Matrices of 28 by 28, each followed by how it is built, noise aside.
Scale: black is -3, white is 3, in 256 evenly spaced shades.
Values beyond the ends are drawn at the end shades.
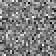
repeating columns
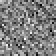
Toeplitz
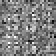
blocks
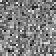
noise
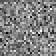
low rank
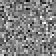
noise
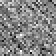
Toeplitz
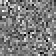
block diagonal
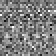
repeating columns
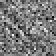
Toeplitz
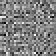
low rank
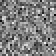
blocks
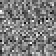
repeating columns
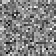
noise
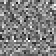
repeating columns
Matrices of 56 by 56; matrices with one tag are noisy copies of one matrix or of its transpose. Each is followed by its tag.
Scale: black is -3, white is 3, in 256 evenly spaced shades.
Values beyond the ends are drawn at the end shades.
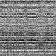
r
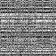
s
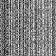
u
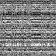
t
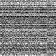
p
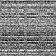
r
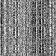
r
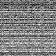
u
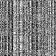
s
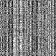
s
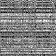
s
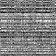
s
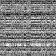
t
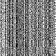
p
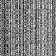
u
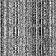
r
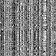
t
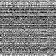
p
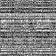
s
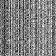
u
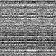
r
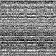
r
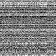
p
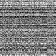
p
